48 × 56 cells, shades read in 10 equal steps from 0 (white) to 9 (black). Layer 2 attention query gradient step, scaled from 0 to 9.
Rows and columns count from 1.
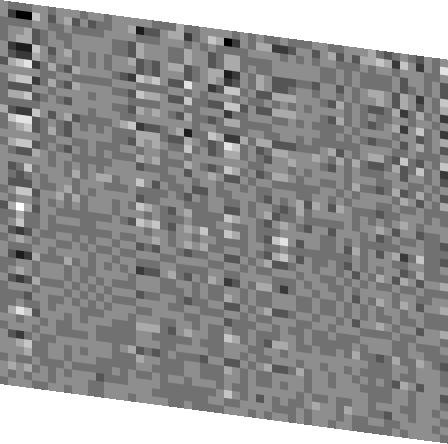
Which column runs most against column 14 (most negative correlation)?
42
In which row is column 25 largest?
21
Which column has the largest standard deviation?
3
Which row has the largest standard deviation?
2
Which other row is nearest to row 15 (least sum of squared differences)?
18
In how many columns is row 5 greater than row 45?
16
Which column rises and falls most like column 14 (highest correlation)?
10
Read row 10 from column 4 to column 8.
2 7 5 3 5
